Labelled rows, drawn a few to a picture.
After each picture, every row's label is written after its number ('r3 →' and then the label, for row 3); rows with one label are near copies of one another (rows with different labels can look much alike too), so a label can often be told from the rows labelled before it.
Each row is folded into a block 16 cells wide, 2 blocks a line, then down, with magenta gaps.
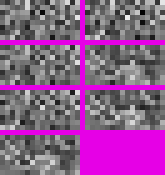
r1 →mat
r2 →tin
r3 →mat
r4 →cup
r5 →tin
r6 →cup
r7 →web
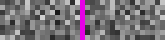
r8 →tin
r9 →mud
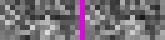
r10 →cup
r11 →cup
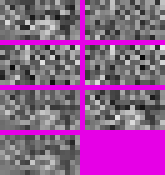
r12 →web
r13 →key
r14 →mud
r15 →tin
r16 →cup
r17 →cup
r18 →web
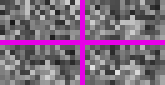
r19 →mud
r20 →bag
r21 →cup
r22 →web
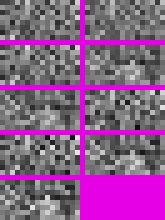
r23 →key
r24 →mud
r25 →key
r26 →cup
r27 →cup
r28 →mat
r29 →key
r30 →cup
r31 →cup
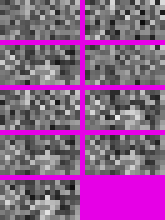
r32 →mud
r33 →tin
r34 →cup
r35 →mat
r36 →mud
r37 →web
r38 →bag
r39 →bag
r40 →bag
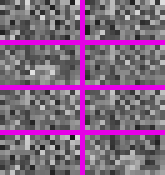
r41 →key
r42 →mud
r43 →web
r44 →mud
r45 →mud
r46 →mud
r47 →key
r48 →bag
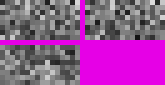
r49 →key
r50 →mat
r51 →cup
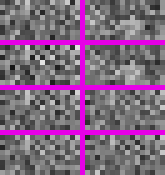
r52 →mat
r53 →bag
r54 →mud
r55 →cup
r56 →key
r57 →mud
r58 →mud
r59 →key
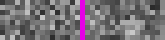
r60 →key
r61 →bag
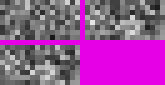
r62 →mat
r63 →bag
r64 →web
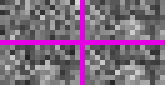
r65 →key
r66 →cup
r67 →bag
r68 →cup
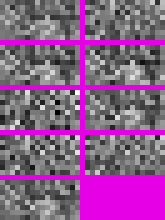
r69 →cup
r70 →mat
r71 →cup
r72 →cup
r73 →tin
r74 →web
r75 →mud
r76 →key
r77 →web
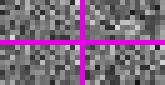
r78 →key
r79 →web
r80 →mat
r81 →mat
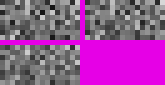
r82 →key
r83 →key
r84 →mat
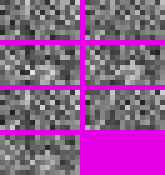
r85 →mud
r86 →key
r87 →web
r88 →bag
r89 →mud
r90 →tin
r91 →bag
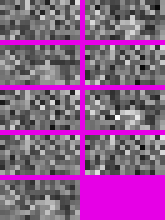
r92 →key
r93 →bag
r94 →cup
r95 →tin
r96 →key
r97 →web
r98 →mud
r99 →tin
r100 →cup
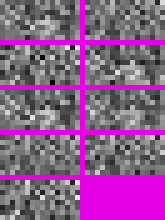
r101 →web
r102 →tin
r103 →mat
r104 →cup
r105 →web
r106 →bag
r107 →key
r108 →mat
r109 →tin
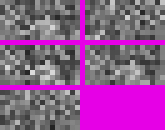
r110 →cup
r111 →tin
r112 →web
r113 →cup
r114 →mat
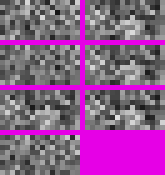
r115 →mud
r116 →bag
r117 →tin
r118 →bag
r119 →bag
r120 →cup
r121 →mat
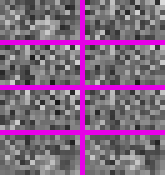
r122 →bag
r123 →key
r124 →mat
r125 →mat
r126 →tin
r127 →mud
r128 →web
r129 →web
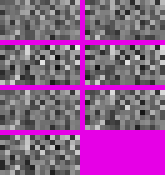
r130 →mud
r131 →key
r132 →tin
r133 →key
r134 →tin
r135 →tin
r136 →mud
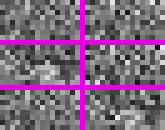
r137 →tin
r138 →mat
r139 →cup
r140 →key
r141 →key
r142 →web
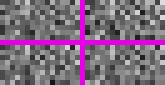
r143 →mud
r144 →mud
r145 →mat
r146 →tin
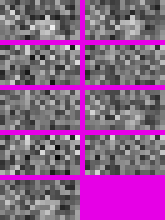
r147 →cup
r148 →bag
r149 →mat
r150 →mud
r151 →mud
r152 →web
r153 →tin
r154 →tin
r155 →bag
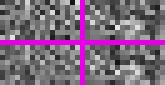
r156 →key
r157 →web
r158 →mud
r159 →web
